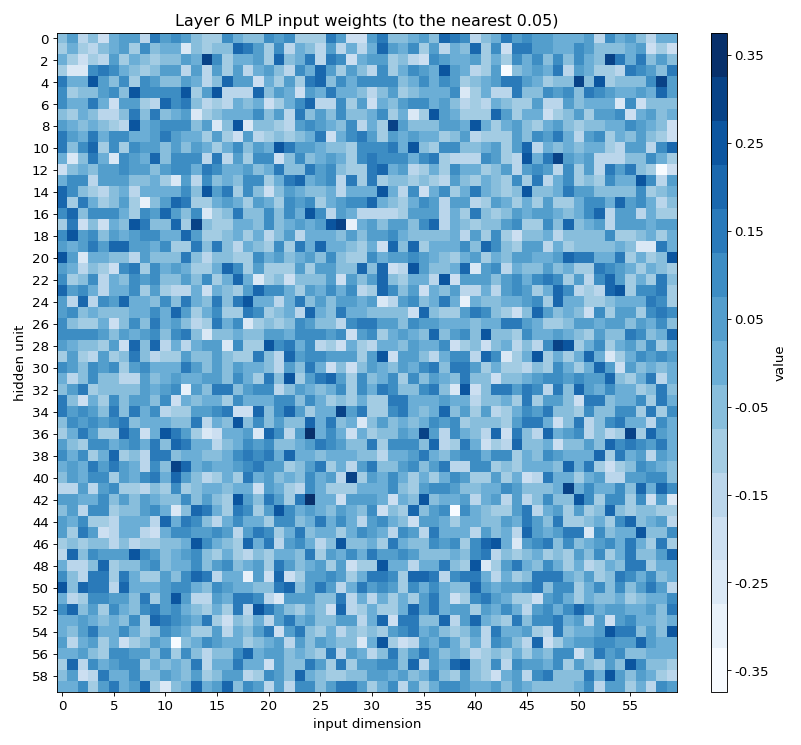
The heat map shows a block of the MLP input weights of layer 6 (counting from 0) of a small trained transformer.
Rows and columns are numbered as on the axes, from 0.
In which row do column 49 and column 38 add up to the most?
41
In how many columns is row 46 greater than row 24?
23
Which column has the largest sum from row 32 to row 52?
24
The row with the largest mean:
50
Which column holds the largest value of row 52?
19
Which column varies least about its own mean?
33
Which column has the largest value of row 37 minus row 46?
44
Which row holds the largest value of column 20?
28
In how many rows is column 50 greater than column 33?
27
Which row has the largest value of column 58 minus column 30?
5
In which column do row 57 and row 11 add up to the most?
48
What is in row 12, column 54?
0.05
